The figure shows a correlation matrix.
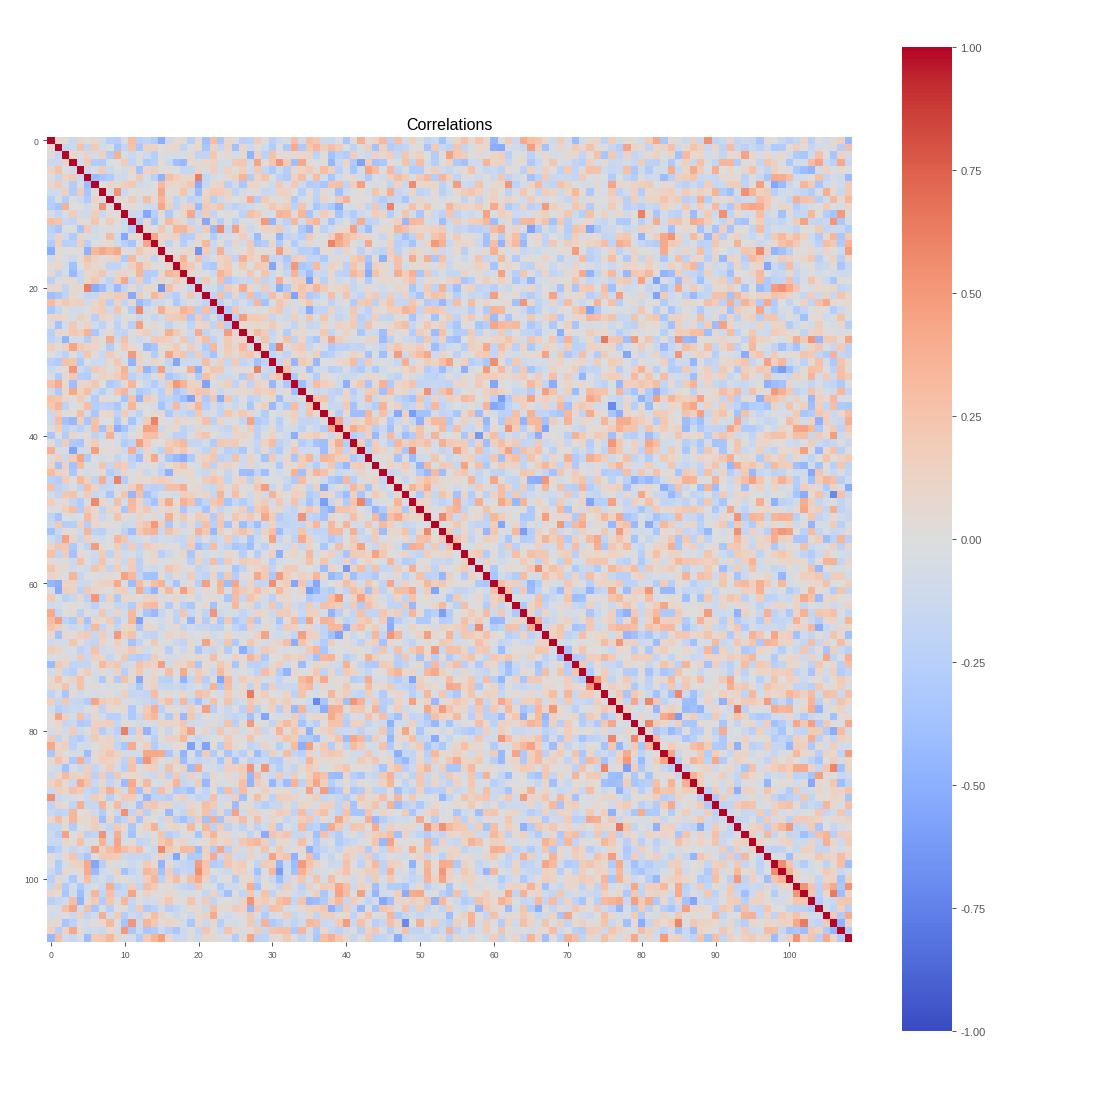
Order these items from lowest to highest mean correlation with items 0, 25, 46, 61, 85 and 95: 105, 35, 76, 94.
35, 94, 76, 105
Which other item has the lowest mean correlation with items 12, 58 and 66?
40
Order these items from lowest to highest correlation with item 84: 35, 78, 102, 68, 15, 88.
102, 15, 68, 88, 35, 78
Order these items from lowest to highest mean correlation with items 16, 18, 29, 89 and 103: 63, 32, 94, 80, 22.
94, 63, 22, 32, 80
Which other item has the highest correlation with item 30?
60
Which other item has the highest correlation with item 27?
75
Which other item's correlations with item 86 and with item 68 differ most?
77
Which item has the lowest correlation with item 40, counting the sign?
58
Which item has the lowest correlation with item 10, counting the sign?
13
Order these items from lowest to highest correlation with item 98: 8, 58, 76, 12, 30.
76, 58, 12, 8, 30
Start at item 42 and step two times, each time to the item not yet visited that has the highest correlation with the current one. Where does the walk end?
6
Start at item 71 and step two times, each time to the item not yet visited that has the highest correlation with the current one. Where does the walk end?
96
